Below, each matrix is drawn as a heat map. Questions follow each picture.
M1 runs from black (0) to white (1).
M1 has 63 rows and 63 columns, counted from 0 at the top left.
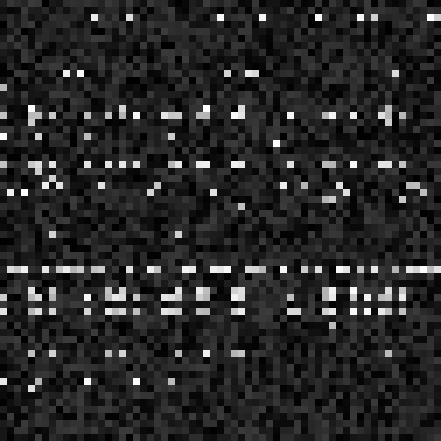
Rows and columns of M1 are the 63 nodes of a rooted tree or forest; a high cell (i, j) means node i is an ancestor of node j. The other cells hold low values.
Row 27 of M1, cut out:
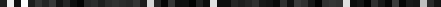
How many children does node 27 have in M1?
6
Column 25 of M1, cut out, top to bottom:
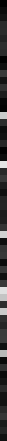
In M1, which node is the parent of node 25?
33
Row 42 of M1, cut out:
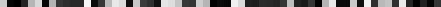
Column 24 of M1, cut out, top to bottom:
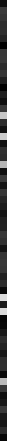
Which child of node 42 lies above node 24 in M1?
16
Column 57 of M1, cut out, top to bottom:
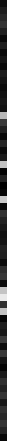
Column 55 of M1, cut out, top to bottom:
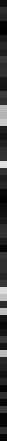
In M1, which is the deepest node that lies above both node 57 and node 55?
41
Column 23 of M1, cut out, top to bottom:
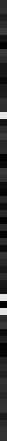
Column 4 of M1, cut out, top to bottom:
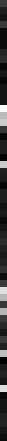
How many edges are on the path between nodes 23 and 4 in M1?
6
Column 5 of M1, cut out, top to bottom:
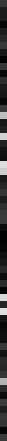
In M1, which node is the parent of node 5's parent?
19
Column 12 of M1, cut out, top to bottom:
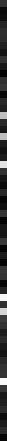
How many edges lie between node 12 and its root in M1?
6
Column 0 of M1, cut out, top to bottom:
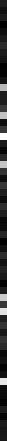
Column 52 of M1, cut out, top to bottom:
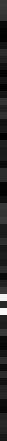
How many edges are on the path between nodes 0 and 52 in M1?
7
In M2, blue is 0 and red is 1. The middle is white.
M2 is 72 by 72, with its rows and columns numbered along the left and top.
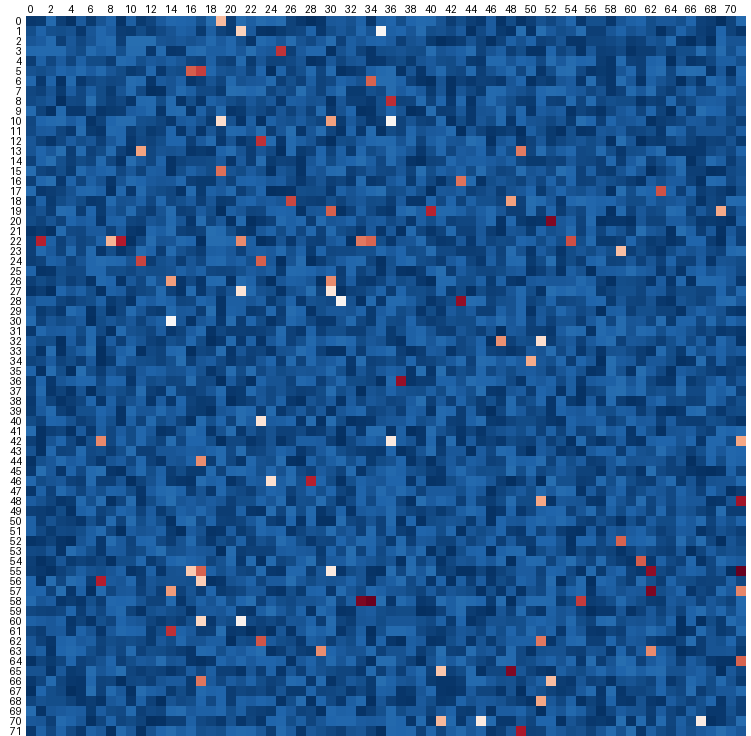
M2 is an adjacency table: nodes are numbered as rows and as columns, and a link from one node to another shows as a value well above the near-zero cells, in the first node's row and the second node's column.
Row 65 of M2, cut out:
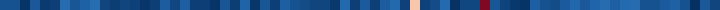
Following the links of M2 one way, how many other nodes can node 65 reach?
5
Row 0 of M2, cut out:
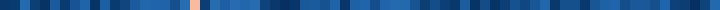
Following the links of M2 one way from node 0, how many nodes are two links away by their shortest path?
3
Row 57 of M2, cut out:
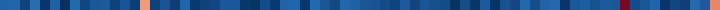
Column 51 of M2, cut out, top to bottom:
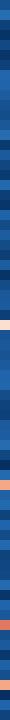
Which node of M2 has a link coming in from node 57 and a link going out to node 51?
node 62
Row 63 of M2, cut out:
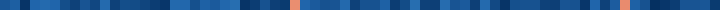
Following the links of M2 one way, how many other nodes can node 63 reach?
5
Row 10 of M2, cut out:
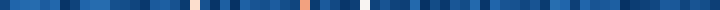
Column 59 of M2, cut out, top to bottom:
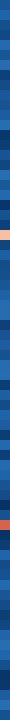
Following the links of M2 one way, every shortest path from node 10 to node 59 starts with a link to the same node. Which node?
node 19
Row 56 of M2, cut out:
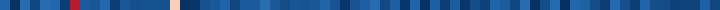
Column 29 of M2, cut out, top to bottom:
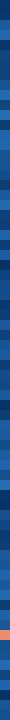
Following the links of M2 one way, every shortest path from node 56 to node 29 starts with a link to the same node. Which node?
node 17
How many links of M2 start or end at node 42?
3
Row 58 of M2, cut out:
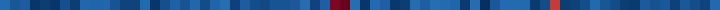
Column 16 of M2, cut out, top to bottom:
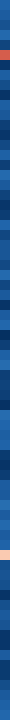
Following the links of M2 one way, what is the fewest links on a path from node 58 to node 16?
2
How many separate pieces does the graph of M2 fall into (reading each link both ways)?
7
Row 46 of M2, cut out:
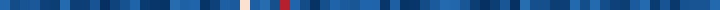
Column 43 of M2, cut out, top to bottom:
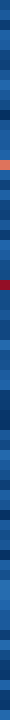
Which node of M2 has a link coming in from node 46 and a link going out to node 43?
node 28
